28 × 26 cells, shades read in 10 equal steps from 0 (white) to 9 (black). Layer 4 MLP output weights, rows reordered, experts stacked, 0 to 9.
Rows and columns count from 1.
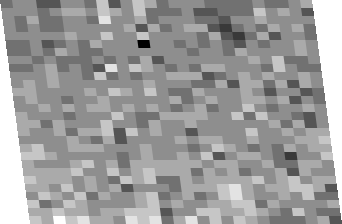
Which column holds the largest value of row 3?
19
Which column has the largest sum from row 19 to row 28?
12
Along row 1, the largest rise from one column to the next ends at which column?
10
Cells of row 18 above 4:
2
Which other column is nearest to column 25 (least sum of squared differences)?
6
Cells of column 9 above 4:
7
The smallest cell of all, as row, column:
28, 3
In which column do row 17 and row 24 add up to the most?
9
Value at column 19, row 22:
5
